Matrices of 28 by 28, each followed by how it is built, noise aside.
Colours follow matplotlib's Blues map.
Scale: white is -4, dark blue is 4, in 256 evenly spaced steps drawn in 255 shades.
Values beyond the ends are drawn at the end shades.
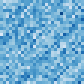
Hankel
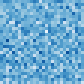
repeating columns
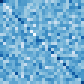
diagonal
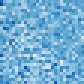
lower triangular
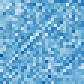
Hankel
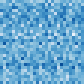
repeating columns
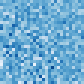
lower triangular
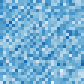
Hankel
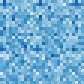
repeating columns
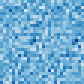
repeating columns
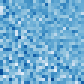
lower triangular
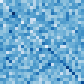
diagonal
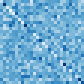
diagonal
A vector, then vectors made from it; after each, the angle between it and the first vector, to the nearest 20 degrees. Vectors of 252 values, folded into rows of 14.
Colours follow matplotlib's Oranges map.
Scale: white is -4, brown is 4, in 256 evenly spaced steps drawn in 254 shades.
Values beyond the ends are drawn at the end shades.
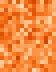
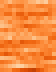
100 degrees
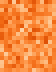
20 degrees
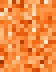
140 degrees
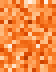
140 degrees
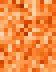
160 degrees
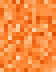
120 degrees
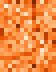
60 degrees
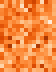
40 degrees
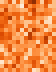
20 degrees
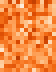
20 degrees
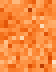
60 degrees
